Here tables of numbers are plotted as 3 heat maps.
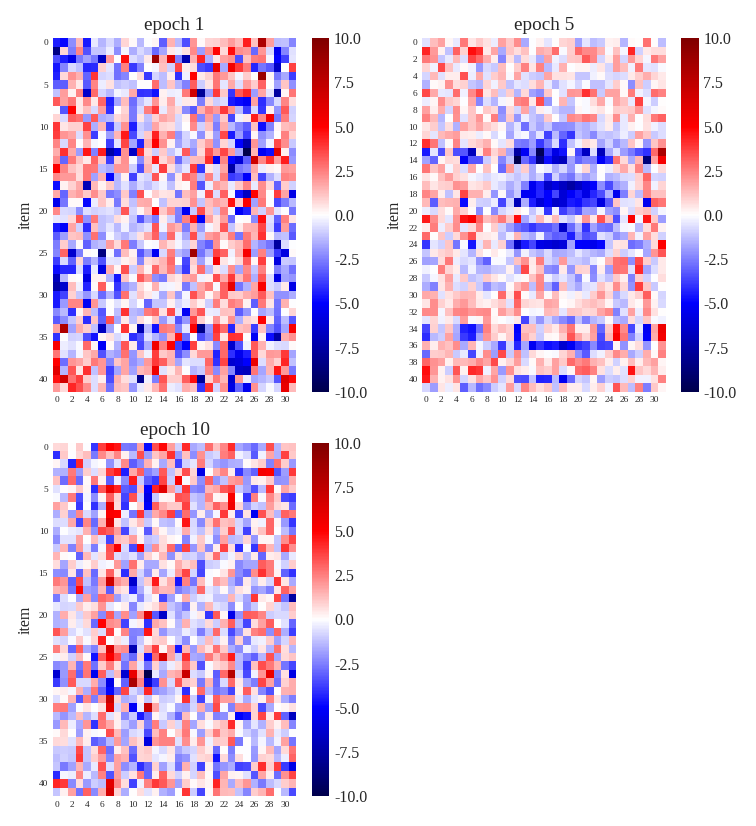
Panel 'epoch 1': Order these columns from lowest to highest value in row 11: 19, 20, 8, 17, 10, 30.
10, 19, 17, 20, 8, 30
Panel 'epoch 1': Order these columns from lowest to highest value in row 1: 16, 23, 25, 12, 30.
30, 12, 16, 25, 23
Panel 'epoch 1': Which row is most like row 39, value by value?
12
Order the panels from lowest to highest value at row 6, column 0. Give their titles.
epoch 1, epoch 10, epoch 5
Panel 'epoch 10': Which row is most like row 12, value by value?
8
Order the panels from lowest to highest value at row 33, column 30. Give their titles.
epoch 1, epoch 5, epoch 10
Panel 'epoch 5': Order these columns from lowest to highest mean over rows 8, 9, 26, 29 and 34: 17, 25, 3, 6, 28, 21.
17, 6, 21, 3, 28, 25
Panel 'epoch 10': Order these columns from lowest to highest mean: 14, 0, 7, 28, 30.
0, 30, 14, 28, 7
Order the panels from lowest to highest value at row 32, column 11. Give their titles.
epoch 10, epoch 1, epoch 5
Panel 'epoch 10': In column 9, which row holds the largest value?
29
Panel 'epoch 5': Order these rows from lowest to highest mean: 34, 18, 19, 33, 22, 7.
19, 18, 22, 33, 34, 7
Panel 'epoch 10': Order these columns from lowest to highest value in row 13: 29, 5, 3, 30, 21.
3, 30, 5, 29, 21
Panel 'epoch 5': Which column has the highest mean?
31
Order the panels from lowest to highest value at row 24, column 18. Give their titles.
epoch 5, epoch 10, epoch 1
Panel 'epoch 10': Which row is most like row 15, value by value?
26
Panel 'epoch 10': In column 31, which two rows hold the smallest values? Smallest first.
18, 32
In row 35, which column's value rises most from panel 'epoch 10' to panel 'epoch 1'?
24
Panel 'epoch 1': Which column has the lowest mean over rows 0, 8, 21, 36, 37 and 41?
23
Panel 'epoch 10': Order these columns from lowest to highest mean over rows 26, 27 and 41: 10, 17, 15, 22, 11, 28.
15, 11, 22, 10, 28, 17
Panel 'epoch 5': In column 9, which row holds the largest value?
38
